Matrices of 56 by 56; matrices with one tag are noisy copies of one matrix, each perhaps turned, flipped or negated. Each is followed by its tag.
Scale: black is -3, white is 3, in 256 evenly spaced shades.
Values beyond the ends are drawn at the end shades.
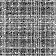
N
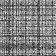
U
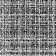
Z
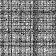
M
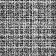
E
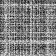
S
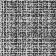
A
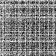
Z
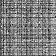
A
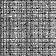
A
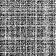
U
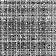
Z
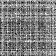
Z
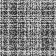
N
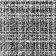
Z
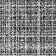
U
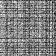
A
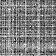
U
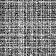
E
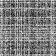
N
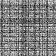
E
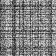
S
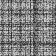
M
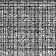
A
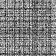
E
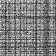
U
